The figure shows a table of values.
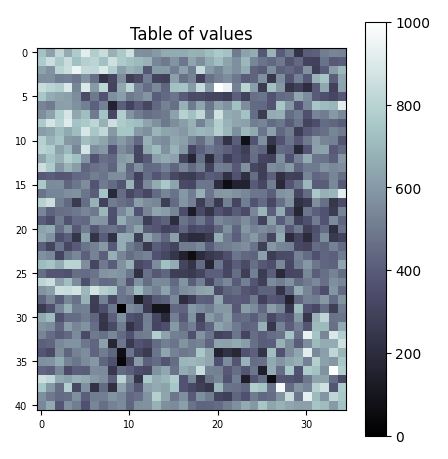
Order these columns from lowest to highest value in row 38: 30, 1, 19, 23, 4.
19, 4, 23, 30, 1
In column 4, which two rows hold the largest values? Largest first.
2, 27
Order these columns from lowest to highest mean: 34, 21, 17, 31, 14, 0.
17, 21, 14, 31, 34, 0
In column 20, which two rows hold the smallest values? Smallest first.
34, 15
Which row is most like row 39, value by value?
32
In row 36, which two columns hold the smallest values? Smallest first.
25, 8
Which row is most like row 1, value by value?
8
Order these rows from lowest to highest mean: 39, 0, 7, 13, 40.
13, 39, 40, 7, 0
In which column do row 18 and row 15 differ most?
27
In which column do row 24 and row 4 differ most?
21
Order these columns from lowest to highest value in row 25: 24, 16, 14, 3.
16, 3, 14, 24
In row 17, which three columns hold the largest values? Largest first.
1, 0, 6
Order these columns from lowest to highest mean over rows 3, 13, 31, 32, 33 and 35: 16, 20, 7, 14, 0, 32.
7, 14, 20, 16, 0, 32
